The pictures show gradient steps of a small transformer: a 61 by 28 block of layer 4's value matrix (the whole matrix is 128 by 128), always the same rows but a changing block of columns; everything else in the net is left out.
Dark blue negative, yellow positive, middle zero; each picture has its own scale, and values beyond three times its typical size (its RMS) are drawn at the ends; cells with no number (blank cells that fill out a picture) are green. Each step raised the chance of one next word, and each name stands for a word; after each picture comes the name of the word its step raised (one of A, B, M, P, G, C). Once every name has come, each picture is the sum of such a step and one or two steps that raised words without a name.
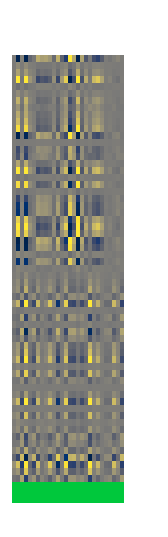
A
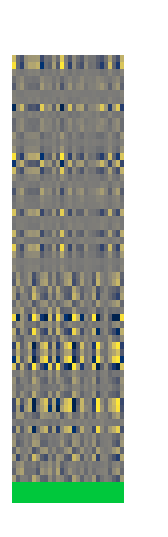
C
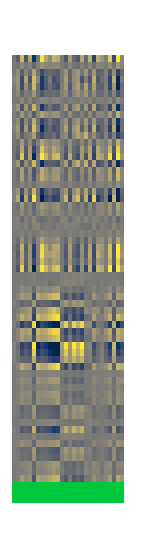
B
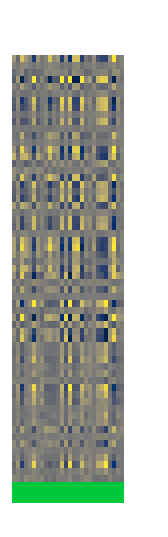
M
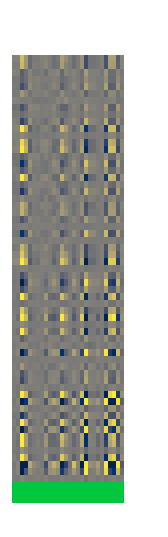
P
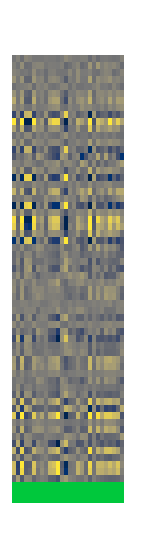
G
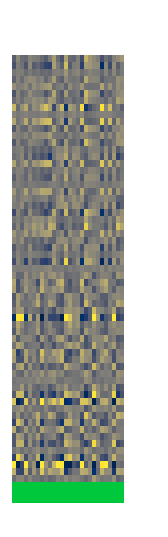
P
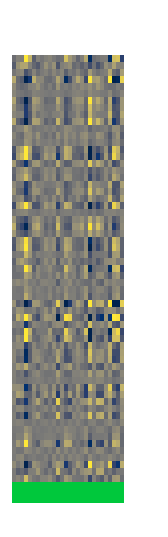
M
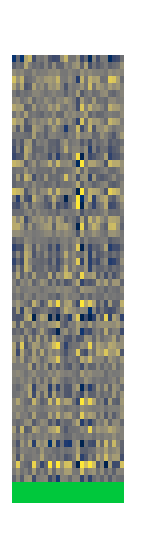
B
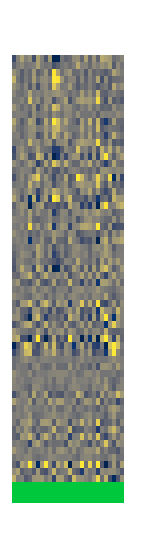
B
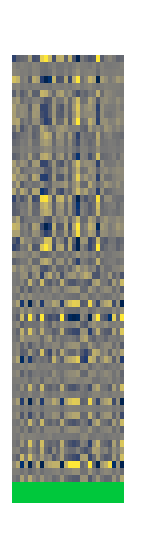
A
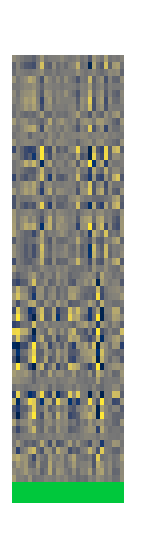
C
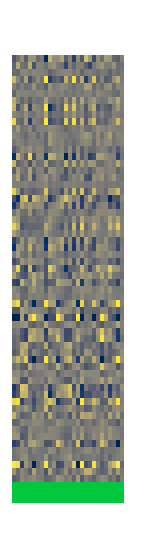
M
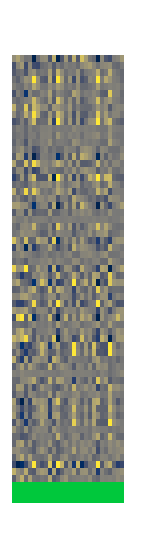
C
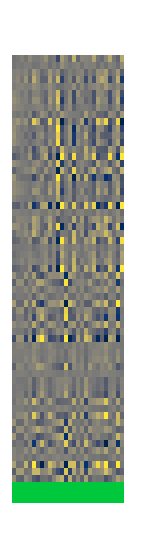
G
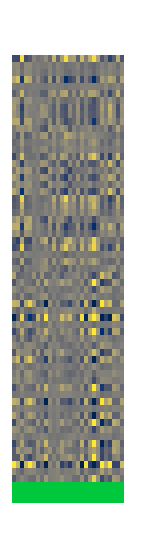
A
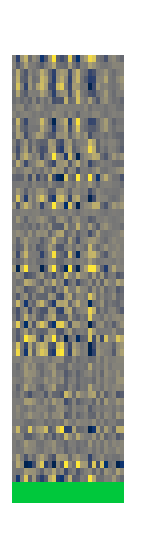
B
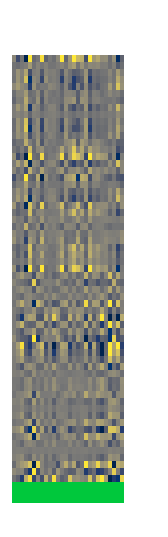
B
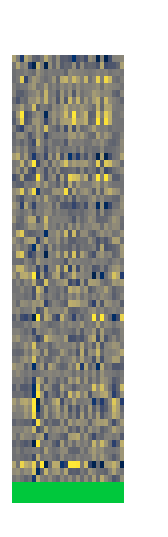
C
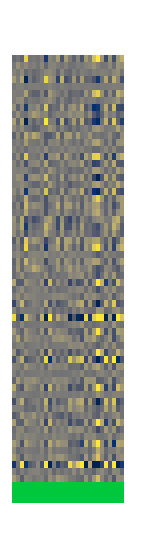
A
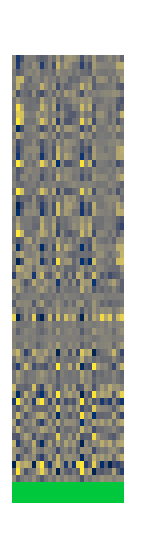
P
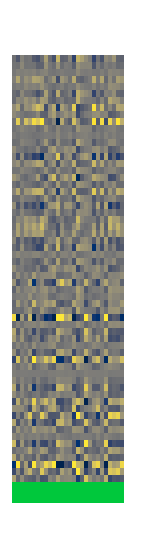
G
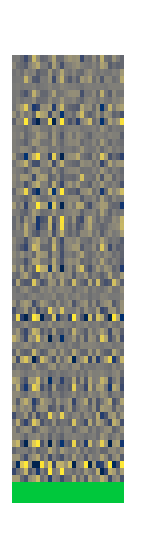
G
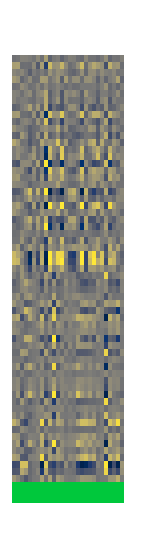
P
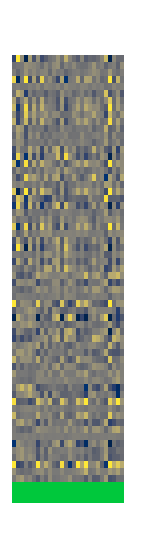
M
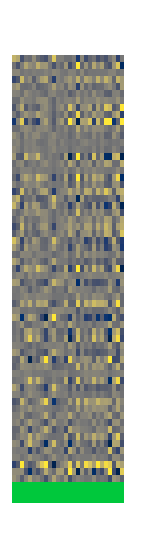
G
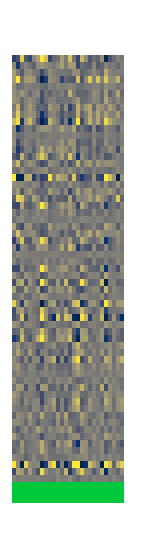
M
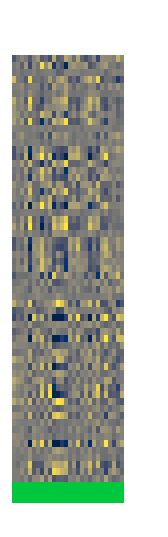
M
